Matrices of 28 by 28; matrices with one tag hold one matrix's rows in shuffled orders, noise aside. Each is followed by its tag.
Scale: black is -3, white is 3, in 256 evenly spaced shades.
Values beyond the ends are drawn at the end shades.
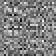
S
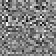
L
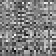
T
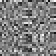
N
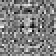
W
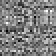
T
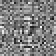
W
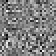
L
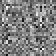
L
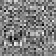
S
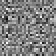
L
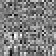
S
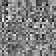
L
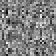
L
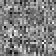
S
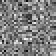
N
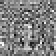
W
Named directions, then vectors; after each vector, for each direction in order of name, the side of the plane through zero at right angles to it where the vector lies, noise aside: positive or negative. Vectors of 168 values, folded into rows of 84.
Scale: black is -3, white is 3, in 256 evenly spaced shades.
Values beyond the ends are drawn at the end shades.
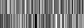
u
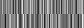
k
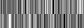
positive, negative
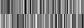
negative, negative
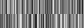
negative, positive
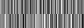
negative, negative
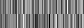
positive, positive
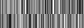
negative, positive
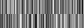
negative, positive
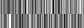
positive, negative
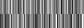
positive, positive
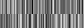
negative, positive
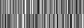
positive, positive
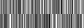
positive, positive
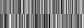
positive, positive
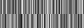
positive, negative
